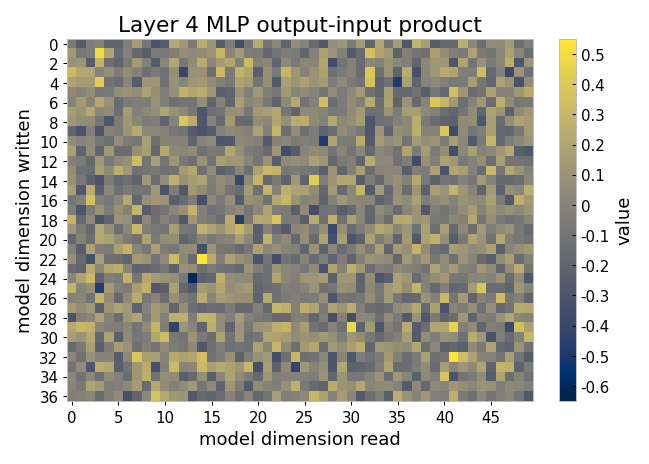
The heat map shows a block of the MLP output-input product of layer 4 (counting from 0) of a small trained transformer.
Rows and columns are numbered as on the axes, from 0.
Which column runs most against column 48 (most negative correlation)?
11
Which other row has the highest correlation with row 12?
26
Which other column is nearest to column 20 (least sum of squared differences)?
45
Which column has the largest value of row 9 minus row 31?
40
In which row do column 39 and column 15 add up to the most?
29
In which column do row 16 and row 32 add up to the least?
18
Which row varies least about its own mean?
35
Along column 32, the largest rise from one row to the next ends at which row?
1
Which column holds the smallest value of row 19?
28
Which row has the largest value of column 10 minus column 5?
30
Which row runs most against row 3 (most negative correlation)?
0
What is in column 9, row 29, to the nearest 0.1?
0.3
